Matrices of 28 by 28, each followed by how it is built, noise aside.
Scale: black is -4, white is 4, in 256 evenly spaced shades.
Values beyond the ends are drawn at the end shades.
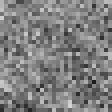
smooth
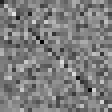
diagonal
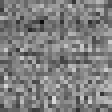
blocks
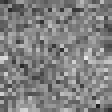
smooth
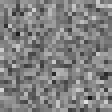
noise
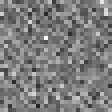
Toeplitz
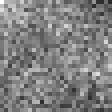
smooth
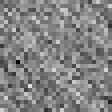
Toeplitz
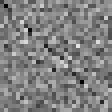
diagonal
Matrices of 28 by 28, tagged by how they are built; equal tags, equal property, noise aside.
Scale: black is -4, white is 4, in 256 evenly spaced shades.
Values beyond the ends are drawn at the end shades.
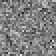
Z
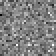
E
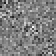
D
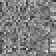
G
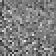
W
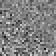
W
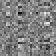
G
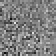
W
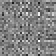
G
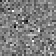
D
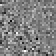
W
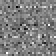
E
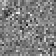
D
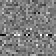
E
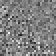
W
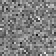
Z
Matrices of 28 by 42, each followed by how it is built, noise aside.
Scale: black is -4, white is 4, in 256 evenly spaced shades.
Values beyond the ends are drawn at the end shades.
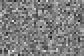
noise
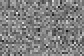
blocks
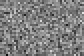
noise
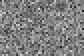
noise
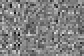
low rank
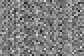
repeating rows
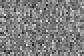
blocks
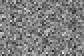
repeating rows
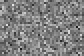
repeating rows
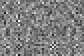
low rank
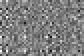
low rank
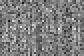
blocks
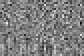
low rank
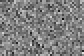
noise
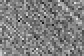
Toeplitz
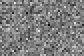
noise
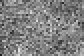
smooth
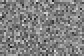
noise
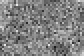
smooth
